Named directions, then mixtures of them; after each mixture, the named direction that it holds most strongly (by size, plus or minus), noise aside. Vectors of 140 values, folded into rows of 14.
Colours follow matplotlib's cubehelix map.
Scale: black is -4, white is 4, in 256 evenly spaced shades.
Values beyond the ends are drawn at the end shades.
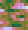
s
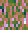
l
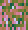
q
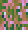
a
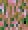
l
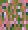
a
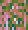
q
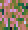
s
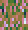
l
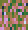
q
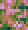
s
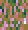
l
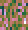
l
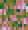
s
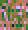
a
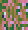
a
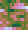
s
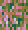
q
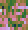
s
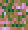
s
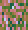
q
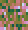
a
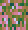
q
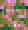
s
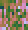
l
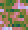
s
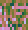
q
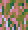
q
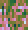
l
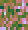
a
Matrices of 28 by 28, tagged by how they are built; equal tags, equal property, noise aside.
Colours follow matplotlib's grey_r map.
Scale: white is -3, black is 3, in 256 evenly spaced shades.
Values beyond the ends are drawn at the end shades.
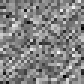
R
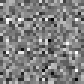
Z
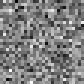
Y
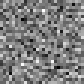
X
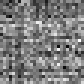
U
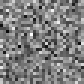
X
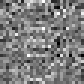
Z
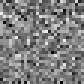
Y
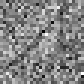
R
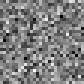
X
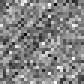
R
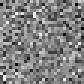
X
